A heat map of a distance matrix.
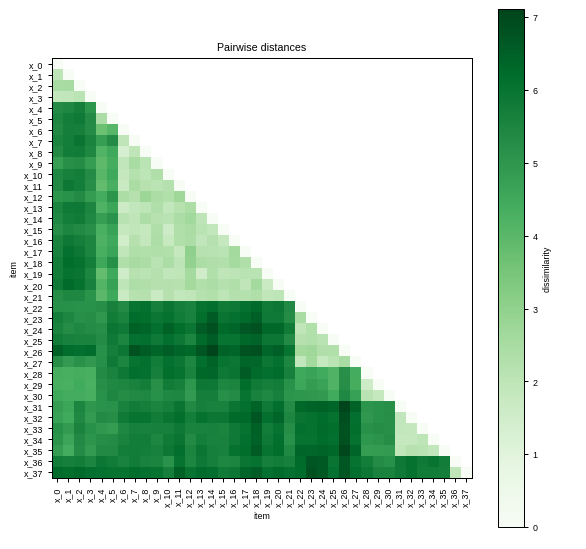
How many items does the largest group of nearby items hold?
16
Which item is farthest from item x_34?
x_26
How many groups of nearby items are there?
7
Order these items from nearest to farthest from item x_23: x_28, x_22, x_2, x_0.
x_22, x_28, x_2, x_0
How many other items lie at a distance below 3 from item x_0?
3
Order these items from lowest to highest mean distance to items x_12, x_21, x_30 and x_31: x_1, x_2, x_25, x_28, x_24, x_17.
x_17, x_28, x_1, x_2, x_25, x_24
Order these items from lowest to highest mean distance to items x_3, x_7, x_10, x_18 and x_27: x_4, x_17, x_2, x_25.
x_17, x_4, x_2, x_25
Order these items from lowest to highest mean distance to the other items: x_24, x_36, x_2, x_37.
x_2, x_24, x_36, x_37
